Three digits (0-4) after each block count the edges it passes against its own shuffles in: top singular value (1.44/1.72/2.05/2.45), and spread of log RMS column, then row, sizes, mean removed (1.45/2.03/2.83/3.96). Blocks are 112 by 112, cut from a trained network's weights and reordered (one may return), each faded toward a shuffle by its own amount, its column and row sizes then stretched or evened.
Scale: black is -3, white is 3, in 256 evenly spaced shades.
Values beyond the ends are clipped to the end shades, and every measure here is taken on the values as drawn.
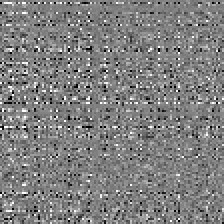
4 3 4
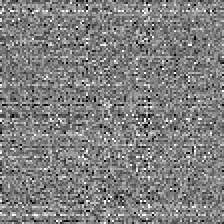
3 2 2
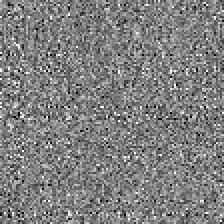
2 2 2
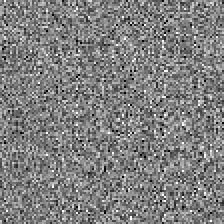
3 1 0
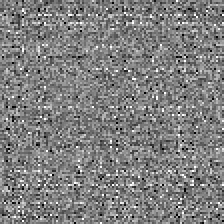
2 2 2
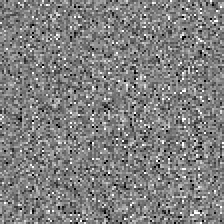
1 2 0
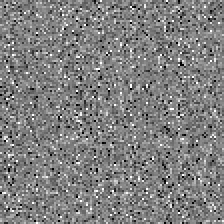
1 2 0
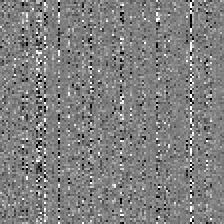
4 4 0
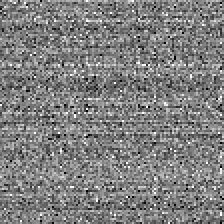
3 1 1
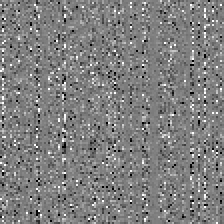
0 4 0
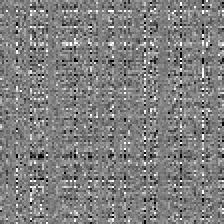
4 4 1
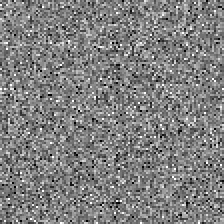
0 0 0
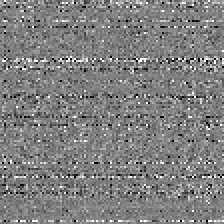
2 2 4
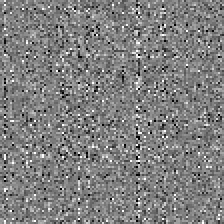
0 3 2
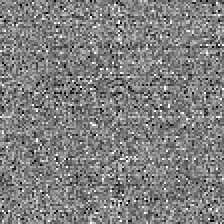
1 2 1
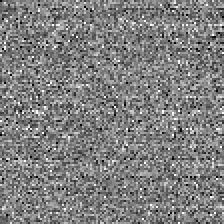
2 1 1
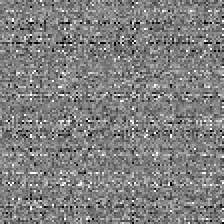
3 2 3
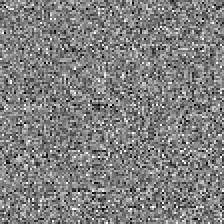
2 1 2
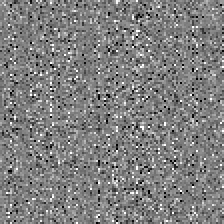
0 3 0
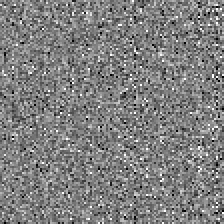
0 2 0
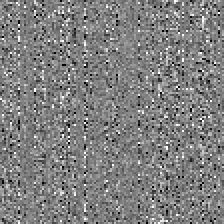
0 4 0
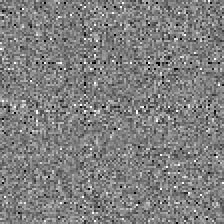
0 1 2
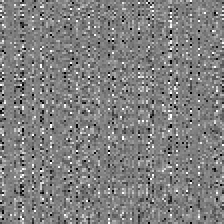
4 4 0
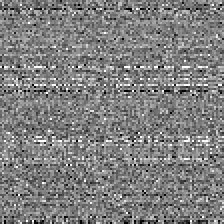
4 0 3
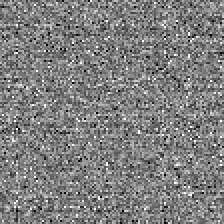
1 1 1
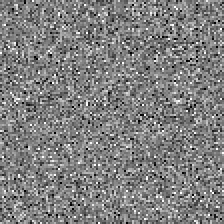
1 0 1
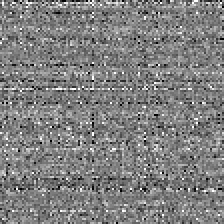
3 1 3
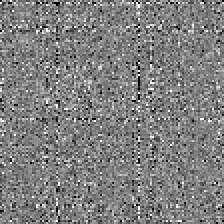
3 3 2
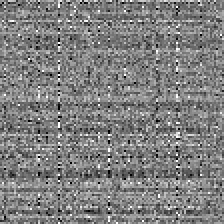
4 3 1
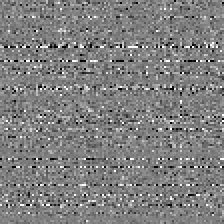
3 1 4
